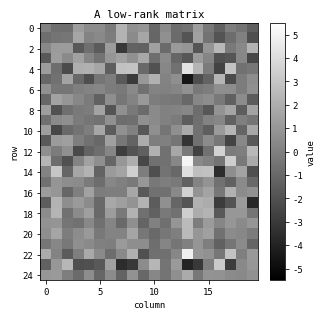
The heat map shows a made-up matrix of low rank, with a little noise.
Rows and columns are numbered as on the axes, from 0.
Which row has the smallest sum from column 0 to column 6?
5
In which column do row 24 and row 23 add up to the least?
7
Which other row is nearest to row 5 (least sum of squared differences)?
23
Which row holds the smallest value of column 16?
14
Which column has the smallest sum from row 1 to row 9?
13
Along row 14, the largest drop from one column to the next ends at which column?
16
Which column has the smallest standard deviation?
11
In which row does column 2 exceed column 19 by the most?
17
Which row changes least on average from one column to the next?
6
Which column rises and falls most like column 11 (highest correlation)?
9
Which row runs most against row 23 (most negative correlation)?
4
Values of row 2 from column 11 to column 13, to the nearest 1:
-1 1 1
